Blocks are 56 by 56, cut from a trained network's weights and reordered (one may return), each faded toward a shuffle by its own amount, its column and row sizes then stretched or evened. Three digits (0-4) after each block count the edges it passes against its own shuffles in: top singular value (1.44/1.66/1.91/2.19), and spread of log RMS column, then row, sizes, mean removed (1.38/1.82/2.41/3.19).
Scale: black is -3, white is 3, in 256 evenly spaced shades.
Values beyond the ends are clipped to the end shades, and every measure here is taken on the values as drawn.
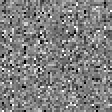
1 3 1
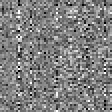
3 3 1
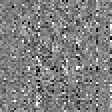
2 3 1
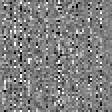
0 4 0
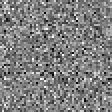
2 2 1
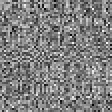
4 0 0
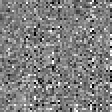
1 3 2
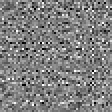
3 1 3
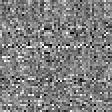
2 1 3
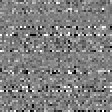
1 1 4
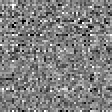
2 1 3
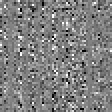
0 4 0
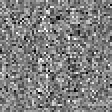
2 1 1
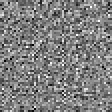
3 1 0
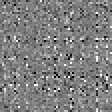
1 3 2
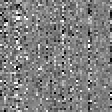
0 4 0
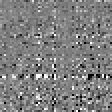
2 3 4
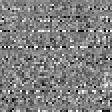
2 0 4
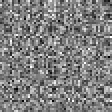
4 1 2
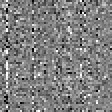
2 3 1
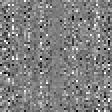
0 4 1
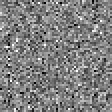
1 1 0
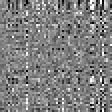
4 4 3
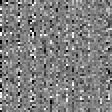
0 4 1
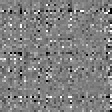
3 3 3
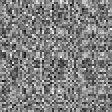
4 2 0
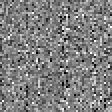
0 3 0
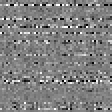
2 0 4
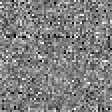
0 0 2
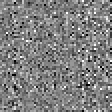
0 2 1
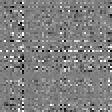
2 3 4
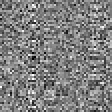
4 2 0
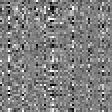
4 4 2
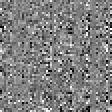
0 4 2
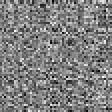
4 1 2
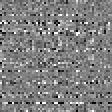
3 2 4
